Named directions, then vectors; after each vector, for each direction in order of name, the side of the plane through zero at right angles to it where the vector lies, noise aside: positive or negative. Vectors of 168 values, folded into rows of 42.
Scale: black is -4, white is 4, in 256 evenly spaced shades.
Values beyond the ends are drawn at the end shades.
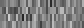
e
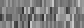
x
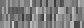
positive, positive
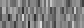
negative, positive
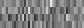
negative, positive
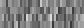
negative, negative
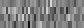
negative, positive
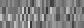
positive, negative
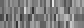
positive, positive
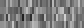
positive, positive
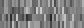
positive, positive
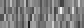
positive, positive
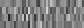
negative, positive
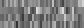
positive, positive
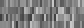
positive, positive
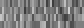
negative, negative
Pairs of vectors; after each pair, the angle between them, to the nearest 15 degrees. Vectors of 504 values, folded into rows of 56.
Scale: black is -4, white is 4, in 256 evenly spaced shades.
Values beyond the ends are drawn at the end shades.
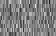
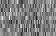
105 degrees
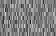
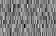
105 degrees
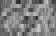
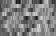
15 degrees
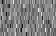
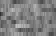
90 degrees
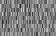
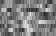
105 degrees
